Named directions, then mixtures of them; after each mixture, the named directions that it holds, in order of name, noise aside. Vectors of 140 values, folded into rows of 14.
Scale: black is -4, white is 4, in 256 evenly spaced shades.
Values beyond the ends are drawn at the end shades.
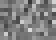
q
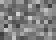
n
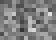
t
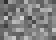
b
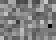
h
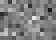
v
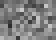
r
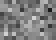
h, v.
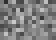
b, h, v.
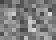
t.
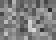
t, v.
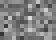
n, t.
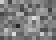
n, v.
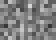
b, h, n.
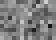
h, n, t.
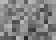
b, r, t.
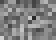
h, r.
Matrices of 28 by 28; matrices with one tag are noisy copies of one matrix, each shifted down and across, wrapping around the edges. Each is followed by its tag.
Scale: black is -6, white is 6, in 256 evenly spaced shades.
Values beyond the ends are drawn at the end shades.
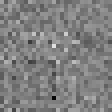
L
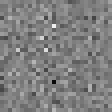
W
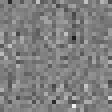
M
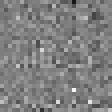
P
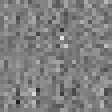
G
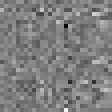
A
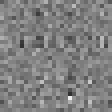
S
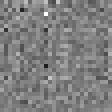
L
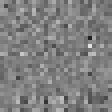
G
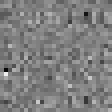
S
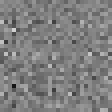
W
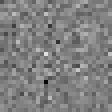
A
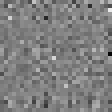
M
